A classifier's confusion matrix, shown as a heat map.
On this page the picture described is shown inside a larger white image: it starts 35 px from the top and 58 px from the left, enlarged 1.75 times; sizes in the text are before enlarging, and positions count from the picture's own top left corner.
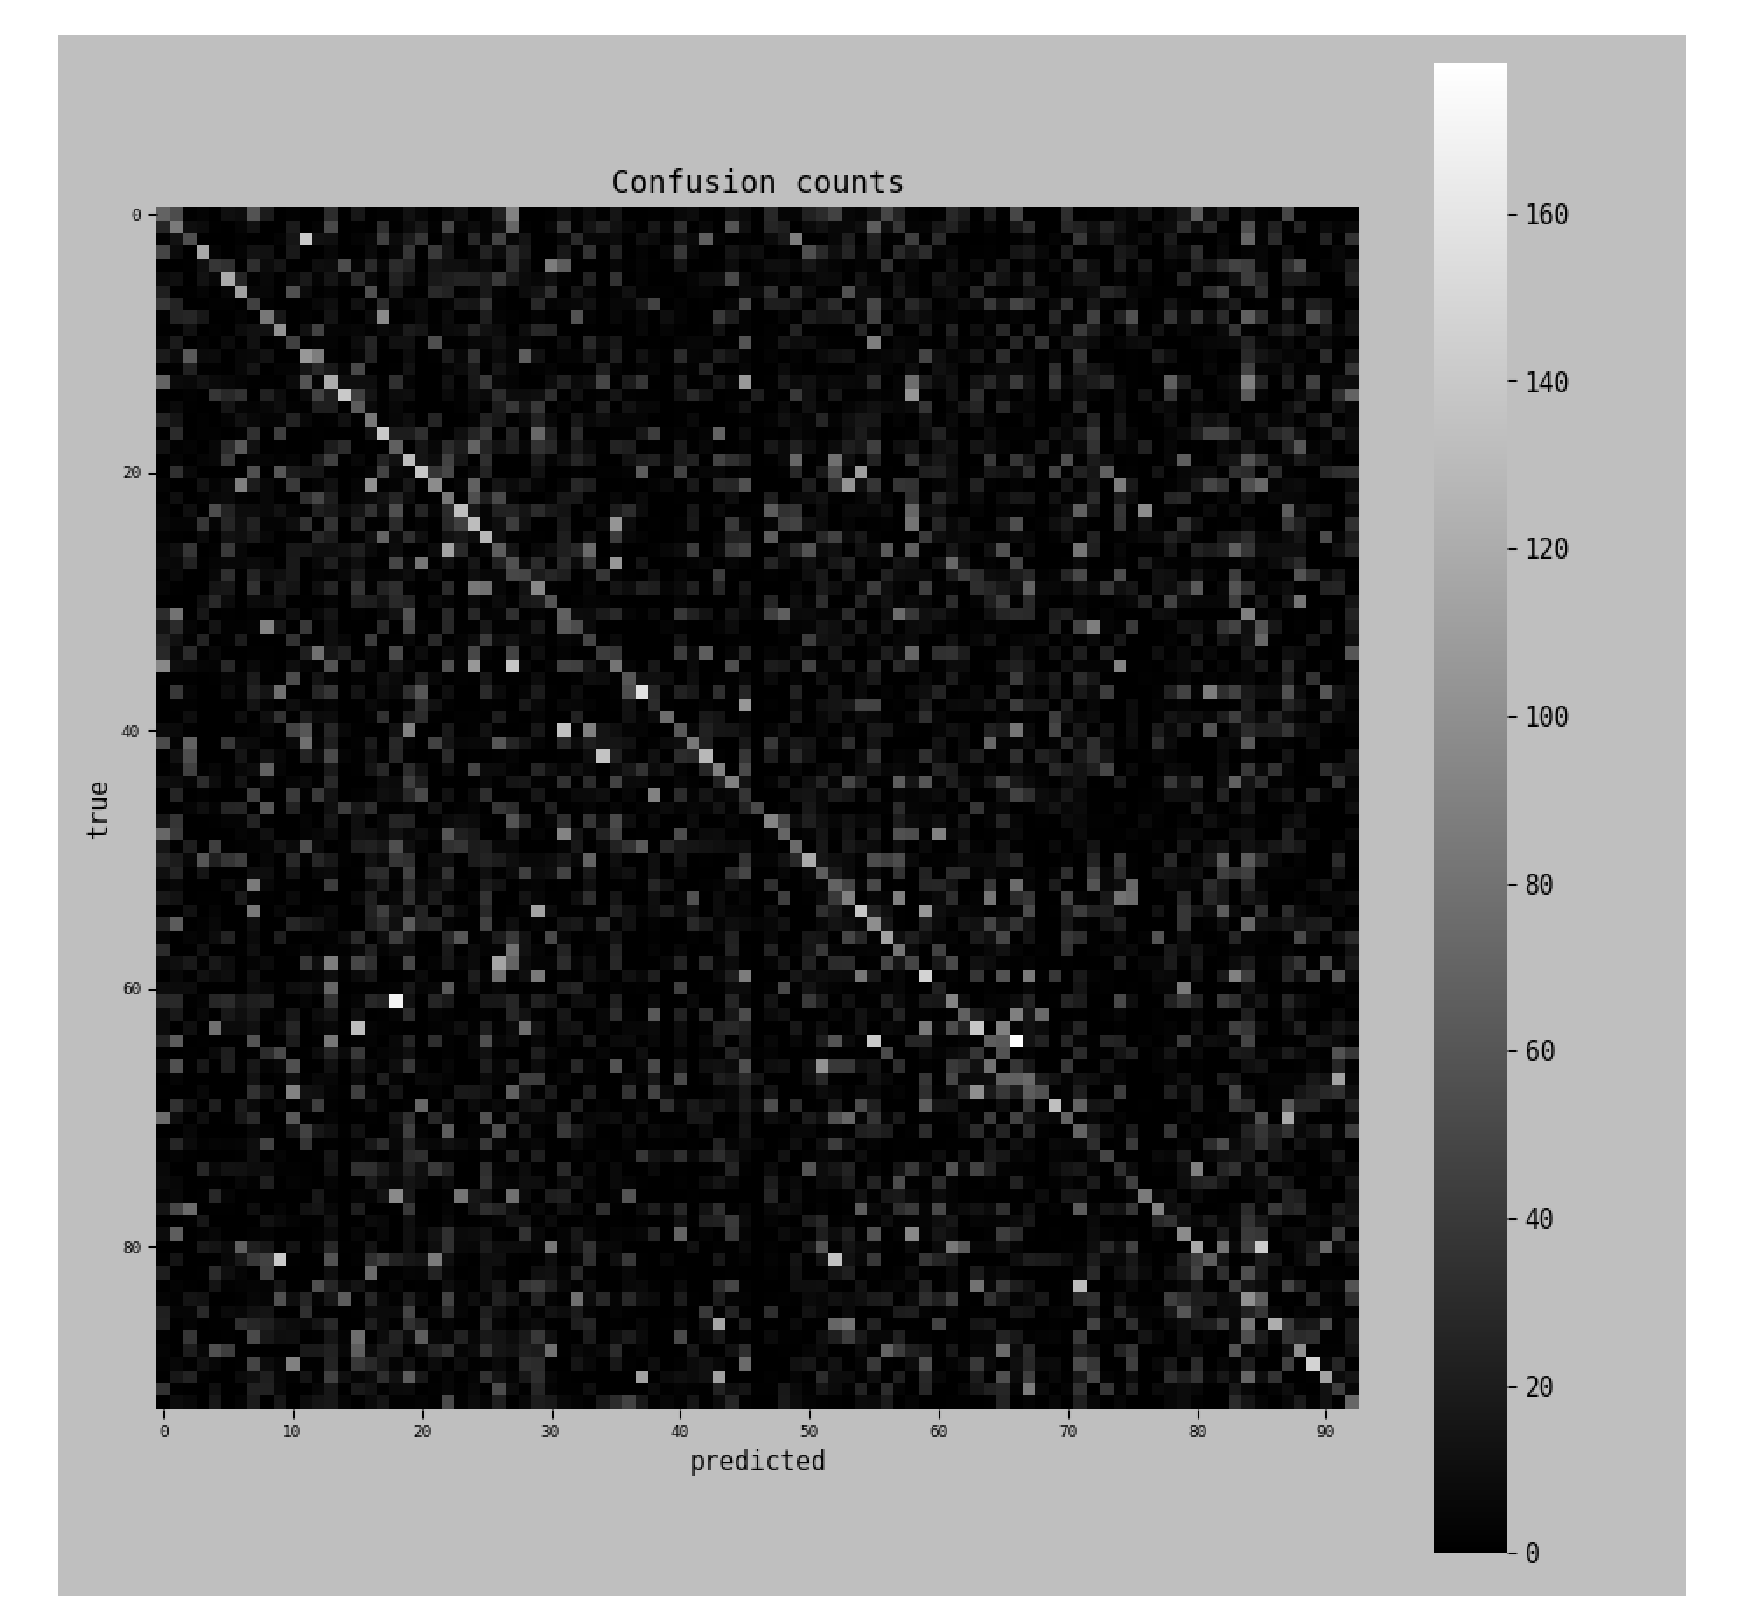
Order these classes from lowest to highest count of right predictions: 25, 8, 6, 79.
8, 79, 6, 25
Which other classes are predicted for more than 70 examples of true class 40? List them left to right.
19, 31, 33, 66
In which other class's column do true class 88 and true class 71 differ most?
30
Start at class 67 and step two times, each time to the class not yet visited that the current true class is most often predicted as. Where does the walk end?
26
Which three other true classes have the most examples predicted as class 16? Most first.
21, 82, 6
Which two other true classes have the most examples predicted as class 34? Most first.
42, 13
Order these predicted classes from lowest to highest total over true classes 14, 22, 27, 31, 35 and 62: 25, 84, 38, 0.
25, 38, 0, 84
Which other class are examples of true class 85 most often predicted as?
79
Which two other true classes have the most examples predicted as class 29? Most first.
54, 59
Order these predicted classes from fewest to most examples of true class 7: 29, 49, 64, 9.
9, 49, 29, 64
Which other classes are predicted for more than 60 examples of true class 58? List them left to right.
13, 26, 27
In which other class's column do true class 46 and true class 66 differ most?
51
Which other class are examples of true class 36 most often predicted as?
10
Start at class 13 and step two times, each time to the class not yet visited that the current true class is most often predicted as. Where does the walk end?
38
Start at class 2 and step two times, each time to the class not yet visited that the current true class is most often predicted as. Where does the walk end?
12
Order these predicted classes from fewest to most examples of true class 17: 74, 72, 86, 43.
74, 86, 72, 43
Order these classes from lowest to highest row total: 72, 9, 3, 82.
82, 72, 9, 3
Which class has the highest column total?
84
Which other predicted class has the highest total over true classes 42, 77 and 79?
34
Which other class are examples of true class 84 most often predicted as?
32
